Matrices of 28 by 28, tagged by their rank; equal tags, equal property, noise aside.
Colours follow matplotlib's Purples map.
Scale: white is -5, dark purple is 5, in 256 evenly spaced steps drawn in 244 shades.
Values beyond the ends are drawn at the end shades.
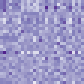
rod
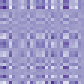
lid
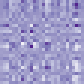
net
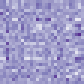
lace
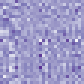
net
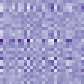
lid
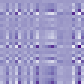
lid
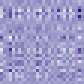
rod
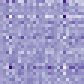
rod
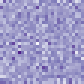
lace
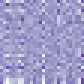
rod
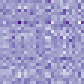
net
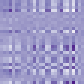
lid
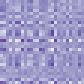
lid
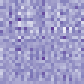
lace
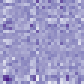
rod
